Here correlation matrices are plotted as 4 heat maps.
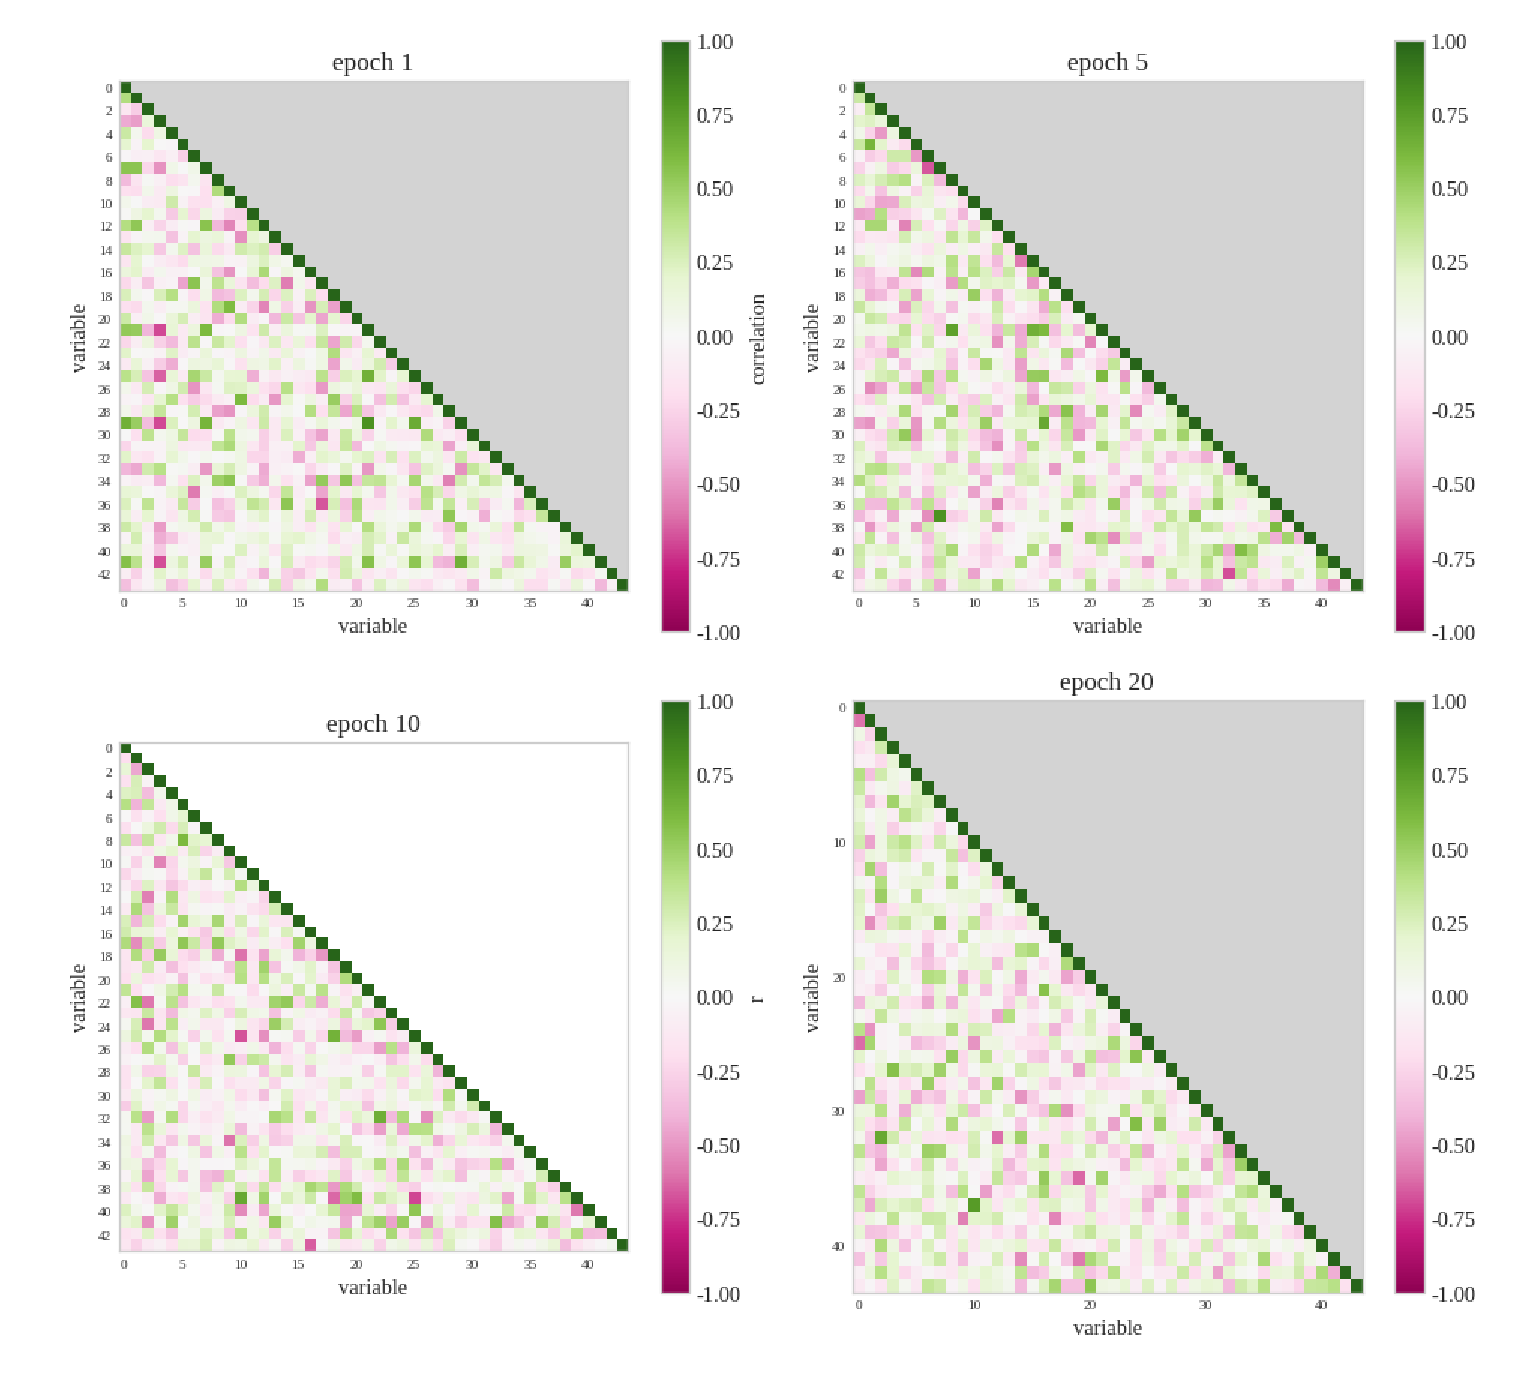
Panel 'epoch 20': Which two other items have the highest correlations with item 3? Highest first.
27, 7
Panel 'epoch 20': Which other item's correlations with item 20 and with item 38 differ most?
43
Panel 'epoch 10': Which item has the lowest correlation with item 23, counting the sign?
41
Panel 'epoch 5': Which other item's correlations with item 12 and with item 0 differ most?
36
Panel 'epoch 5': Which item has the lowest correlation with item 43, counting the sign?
41
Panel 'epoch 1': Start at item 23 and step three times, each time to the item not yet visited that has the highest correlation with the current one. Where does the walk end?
10
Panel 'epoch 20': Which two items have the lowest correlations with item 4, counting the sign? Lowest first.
30, 40
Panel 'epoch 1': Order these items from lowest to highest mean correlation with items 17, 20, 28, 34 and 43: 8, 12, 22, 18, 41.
41, 12, 18, 8, 22
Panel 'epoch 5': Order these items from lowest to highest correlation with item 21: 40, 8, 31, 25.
40, 31, 25, 8
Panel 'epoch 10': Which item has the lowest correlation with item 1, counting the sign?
17
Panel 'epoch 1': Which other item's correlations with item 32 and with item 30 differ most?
17
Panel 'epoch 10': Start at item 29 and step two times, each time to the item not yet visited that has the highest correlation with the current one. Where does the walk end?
18
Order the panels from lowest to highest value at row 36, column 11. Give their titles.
epoch 20, epoch 5, epoch 10, epoch 1
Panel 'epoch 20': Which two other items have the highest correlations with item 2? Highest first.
32, 14
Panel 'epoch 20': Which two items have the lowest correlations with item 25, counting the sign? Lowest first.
0, 10
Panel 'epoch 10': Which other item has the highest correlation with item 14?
22
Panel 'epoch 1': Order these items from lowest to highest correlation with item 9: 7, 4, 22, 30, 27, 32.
7, 27, 32, 4, 22, 30
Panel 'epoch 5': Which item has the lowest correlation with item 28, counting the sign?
24
